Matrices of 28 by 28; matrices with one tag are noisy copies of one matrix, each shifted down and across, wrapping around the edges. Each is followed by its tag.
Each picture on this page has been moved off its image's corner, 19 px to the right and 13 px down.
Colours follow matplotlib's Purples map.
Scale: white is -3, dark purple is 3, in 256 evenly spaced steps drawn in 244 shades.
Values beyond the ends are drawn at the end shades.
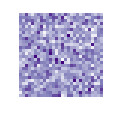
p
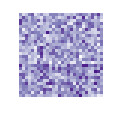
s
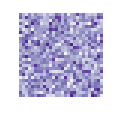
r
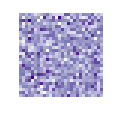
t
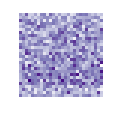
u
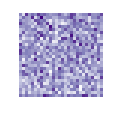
s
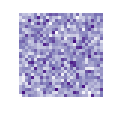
r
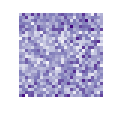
u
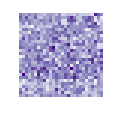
u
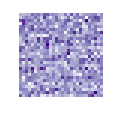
t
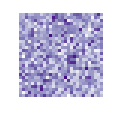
r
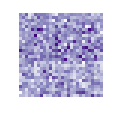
u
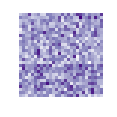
s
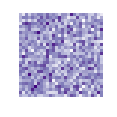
r
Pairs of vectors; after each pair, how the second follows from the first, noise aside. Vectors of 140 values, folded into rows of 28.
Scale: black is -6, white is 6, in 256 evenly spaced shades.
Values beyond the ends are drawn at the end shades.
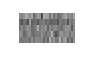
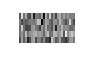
reversed, negated, scaled up.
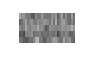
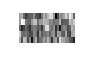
reversed, negated, scaled up.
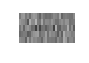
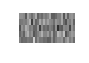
reversed.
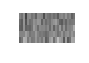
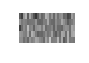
reversed, negated.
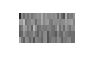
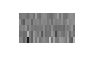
wrapped around, partly zeroed.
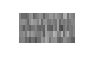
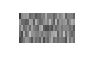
shuffled.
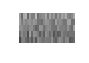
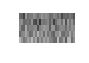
reversed.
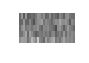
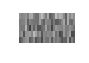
reversed.
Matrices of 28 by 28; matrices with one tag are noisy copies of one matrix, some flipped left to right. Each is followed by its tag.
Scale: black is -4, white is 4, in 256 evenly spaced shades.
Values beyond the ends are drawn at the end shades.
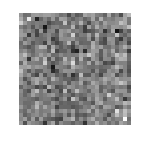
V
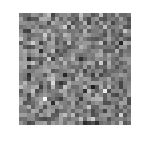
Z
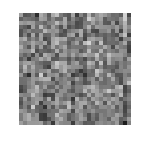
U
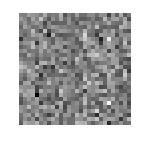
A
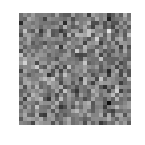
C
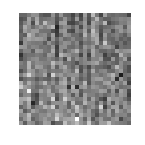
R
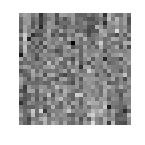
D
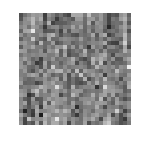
D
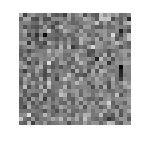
Z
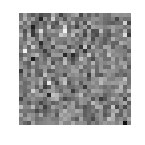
C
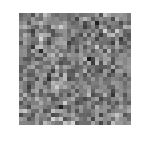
A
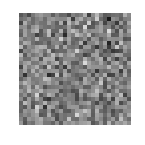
C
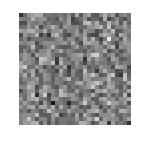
A
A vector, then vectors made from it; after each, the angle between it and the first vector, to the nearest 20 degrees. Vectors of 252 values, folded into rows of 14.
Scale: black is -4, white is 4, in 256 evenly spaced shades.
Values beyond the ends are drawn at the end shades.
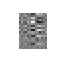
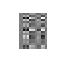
100 degrees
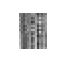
120 degrees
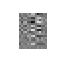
160 degrees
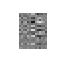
160 degrees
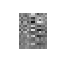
160 degrees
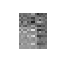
140 degrees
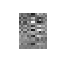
20 degrees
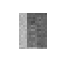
100 degrees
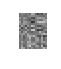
140 degrees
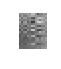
140 degrees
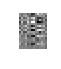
20 degrees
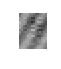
120 degrees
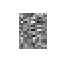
40 degrees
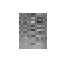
40 degrees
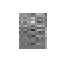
40 degrees
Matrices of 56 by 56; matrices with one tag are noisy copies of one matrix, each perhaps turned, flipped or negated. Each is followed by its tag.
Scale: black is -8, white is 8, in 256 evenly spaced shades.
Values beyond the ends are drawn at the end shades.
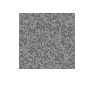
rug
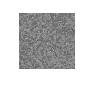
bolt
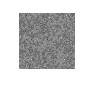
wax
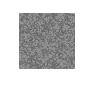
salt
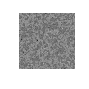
rug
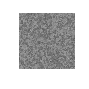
bolt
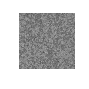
wax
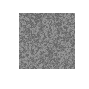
wax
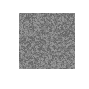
bolt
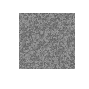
rug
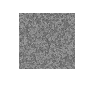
rug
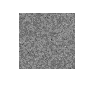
bolt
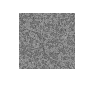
rug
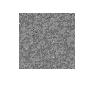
rug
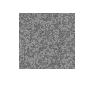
rug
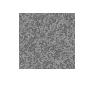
rug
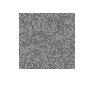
wax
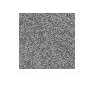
bolt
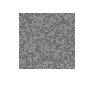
rug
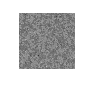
salt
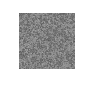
salt
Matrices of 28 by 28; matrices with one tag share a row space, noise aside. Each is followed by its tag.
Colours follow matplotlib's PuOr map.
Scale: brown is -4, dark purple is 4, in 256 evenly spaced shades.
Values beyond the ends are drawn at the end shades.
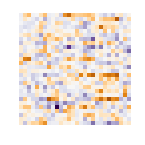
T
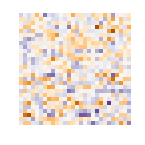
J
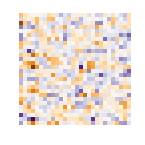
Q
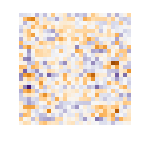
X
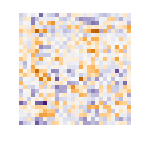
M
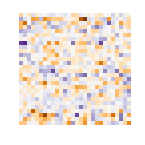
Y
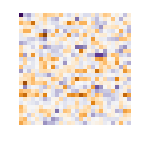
Y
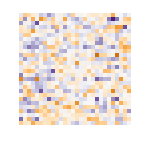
X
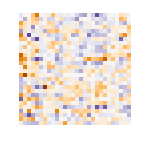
Q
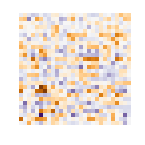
M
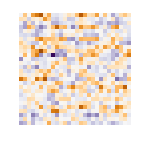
M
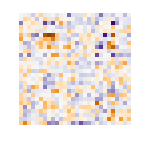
J
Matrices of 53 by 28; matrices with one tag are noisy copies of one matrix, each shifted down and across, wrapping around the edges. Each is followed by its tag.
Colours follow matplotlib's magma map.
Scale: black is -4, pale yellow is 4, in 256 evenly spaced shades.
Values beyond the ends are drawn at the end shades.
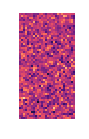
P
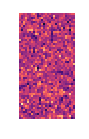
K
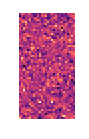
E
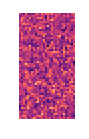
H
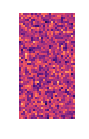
H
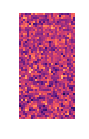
E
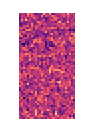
E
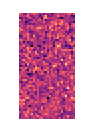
K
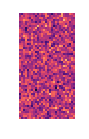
P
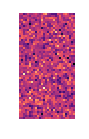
K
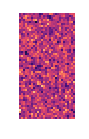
K
